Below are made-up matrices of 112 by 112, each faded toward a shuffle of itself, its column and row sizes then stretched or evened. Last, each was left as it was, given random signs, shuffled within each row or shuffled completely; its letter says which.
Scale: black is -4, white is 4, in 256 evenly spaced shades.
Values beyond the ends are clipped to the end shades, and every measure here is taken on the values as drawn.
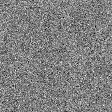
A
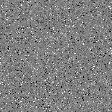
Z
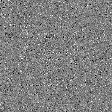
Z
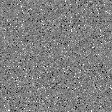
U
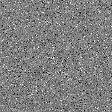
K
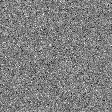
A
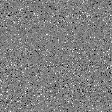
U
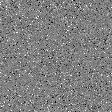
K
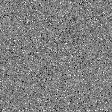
K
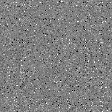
U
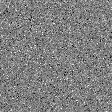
A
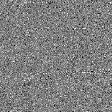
U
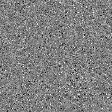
Z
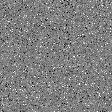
K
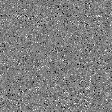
U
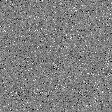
K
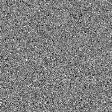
Z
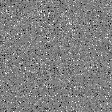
Z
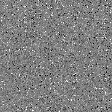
Z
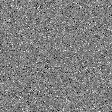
K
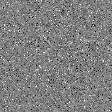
Z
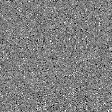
U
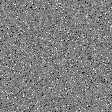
A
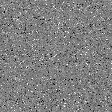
K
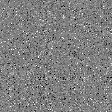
U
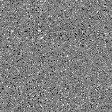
U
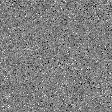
K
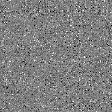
U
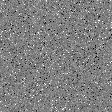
A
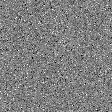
A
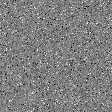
A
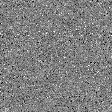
K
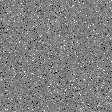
A
